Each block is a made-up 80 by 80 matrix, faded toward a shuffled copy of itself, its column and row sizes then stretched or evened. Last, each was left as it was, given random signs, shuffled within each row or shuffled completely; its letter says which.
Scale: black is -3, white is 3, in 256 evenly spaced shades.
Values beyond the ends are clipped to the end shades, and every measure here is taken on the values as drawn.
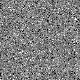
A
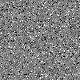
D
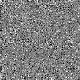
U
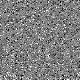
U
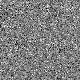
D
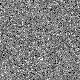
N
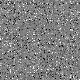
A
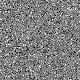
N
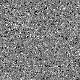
D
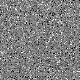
A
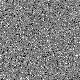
N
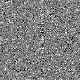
U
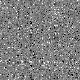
U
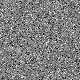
N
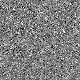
D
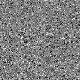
U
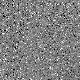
A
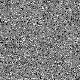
D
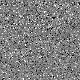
D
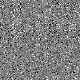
U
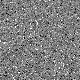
N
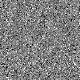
A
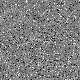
D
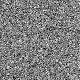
N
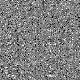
U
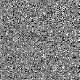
U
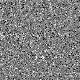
D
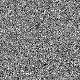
D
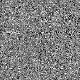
A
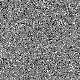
D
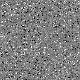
A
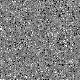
A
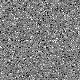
D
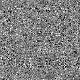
U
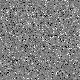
D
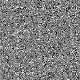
U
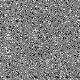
U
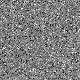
D
